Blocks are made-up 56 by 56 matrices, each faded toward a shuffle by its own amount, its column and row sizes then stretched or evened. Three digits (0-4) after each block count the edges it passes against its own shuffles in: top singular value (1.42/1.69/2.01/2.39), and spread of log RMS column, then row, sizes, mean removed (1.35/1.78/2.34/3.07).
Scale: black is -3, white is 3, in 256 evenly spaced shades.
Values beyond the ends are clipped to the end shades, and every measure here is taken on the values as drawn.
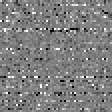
0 0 4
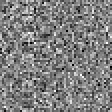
3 1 0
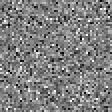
0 0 1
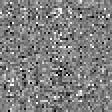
1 2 2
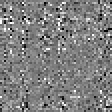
1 3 3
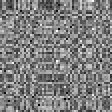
4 0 1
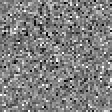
1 1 1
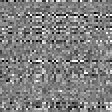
4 1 4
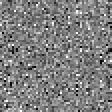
1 2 1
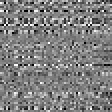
4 0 4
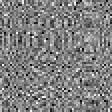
4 0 1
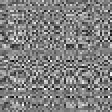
4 1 4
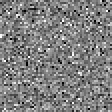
0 0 0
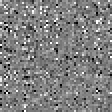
0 3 1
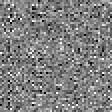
2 1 0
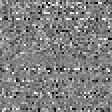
0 0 4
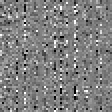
1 4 1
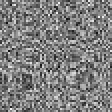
3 0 0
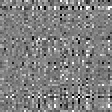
4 3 3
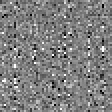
0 3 1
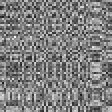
4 0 1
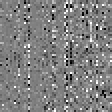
3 4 0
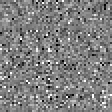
1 1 2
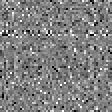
3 0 2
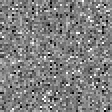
0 2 0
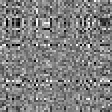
4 3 3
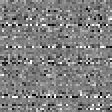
3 1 4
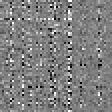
3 4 2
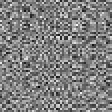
4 1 1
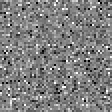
0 0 2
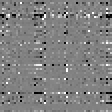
4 3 4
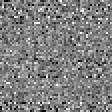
1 0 3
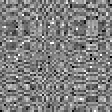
4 0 0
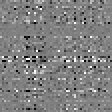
2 2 4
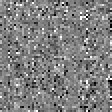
1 3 1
